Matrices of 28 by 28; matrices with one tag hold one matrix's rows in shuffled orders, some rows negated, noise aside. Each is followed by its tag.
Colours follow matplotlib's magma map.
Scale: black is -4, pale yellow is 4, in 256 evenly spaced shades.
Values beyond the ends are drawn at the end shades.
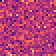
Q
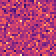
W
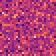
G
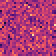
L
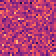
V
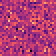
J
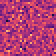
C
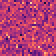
J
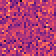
W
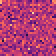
L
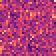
L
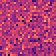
J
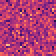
C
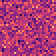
V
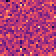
C
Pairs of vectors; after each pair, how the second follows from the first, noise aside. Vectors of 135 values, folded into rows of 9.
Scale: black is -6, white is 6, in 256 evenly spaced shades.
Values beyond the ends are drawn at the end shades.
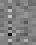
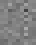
reversed, shrunk.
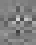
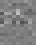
reversed, negated, partly zeroed.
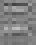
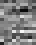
wrapped around, negated, scaled up.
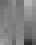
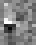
wrapped around, negated, scaled up.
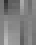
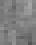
reversed, shrunk.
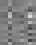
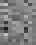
reversed, negated.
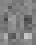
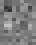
reversed, negated.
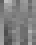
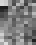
wrapped around, negated, scaled up.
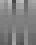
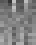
negated.
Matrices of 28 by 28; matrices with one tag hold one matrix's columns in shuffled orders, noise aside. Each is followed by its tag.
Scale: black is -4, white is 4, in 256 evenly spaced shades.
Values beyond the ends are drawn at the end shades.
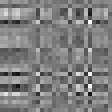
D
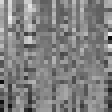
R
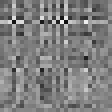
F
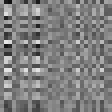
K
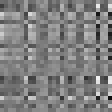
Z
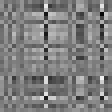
Z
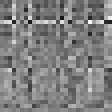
F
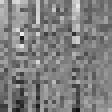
R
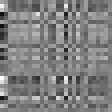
Z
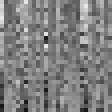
R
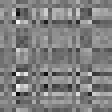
D
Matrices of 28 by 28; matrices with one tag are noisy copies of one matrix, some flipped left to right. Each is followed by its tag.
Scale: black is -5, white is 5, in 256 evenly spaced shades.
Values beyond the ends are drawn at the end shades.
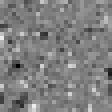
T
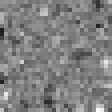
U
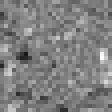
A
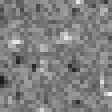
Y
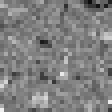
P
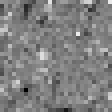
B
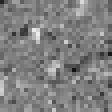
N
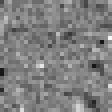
T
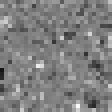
T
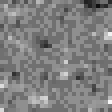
P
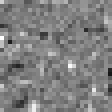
T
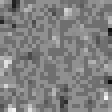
U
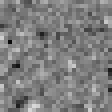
T
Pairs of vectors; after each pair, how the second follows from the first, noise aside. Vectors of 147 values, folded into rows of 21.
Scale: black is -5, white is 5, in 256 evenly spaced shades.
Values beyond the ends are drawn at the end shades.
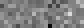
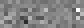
wrapped around, negated, partly zeroed.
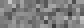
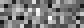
wrapped around, scaled up.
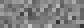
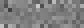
wrapped around, negated, partly zeroed.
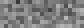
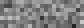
wrapped around.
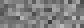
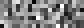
wrapped around, scaled up.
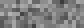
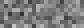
sign-scrambled.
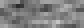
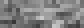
wrapped around.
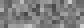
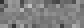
reversed, negated, partly zeroed.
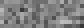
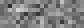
wrapped around.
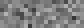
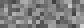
wrapped around, negated.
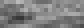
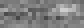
reversed, negated, partly zeroed.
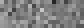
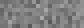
reversed, shrunk.
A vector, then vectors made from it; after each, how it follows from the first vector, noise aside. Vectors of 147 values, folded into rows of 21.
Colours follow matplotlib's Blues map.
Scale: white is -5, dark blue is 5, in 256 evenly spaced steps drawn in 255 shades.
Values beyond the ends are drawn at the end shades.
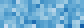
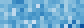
sign-scrambled.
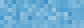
wrapped around, shrunk.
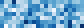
scaled up.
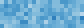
wrapped around, negated, shrunk.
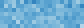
wrapped around, shrunk.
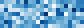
wrapped around, negated, scaled up.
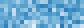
sign-scrambled.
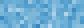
wrapped around, negated, shrunk.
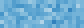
wrapped around, shrunk.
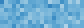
reversed, shrunk.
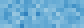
wrapped around, shrunk.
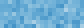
negated, shrunk.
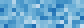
negated.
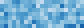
sign-scrambled.
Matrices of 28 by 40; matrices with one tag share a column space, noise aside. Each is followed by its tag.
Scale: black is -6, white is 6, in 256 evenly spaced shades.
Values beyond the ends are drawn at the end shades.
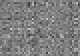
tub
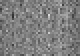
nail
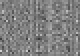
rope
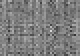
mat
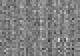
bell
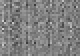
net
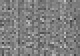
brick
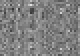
nail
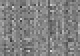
bell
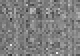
nail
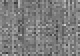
mat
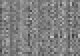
tub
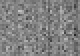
rope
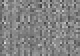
net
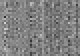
tub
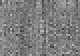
mat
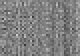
tub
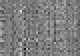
bell
